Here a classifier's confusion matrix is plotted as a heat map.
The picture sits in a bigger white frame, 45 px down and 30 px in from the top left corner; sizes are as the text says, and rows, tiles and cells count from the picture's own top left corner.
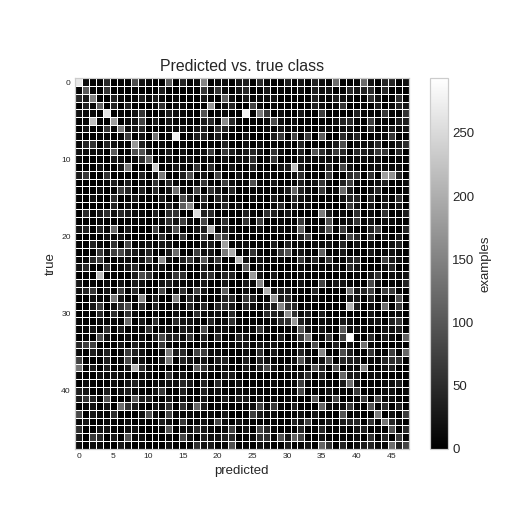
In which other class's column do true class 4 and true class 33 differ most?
39
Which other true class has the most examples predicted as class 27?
37
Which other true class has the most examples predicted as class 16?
12
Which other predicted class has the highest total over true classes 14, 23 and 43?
38
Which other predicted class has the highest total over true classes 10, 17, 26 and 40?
35
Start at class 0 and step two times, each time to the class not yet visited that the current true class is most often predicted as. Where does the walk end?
36
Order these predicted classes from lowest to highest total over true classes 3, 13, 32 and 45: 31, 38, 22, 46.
31, 46, 22, 38
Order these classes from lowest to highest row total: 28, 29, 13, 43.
13, 43, 28, 29
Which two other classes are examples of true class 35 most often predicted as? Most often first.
13, 47
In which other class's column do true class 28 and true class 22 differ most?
9
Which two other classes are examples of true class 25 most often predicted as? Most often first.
3, 9
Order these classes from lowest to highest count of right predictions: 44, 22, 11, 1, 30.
1, 44, 30, 22, 11
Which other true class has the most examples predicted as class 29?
46
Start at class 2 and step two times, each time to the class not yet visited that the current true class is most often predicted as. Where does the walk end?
7
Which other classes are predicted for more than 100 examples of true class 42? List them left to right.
6, 17, 35
